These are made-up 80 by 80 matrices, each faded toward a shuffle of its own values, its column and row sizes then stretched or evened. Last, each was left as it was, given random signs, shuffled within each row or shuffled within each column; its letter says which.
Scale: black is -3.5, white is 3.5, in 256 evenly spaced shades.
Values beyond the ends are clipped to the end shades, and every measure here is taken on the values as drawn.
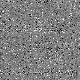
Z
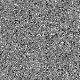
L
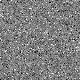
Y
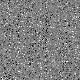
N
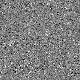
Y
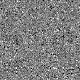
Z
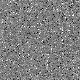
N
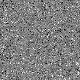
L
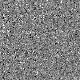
L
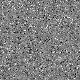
Y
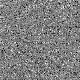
Y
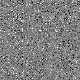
Z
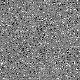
L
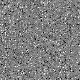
N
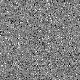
Z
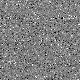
Y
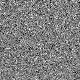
Y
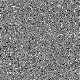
N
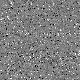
Y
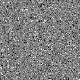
Z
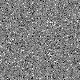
L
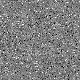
Y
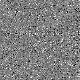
L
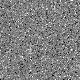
N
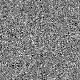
L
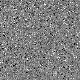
L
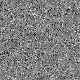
Y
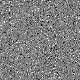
N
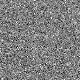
Y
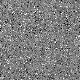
L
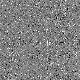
L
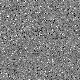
Y
